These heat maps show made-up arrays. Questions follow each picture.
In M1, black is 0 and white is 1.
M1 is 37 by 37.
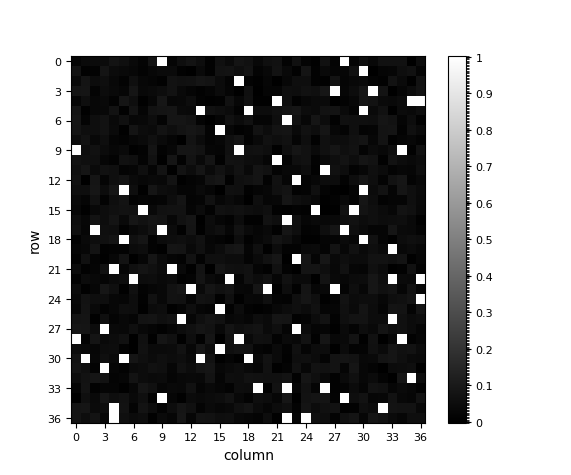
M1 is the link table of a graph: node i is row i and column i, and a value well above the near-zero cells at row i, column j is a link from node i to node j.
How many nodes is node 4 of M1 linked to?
3
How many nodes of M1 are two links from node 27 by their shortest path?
3
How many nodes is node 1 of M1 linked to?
1
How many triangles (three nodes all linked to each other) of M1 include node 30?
2
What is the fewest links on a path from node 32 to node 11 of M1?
7
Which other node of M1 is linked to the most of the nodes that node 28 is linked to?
node 9
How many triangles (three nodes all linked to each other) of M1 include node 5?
2
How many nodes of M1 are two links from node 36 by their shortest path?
5
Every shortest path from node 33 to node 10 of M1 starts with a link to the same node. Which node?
node 22
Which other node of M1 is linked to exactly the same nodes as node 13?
node 18
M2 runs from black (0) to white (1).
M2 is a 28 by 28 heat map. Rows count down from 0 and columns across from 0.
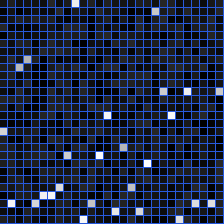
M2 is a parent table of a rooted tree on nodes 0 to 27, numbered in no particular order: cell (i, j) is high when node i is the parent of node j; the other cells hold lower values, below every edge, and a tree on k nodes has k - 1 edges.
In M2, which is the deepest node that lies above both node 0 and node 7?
23
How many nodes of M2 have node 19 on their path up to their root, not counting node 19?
3
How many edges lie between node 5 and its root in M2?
2
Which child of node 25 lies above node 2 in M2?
1
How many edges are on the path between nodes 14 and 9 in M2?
7
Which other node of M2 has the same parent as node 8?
12
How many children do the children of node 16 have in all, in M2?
1
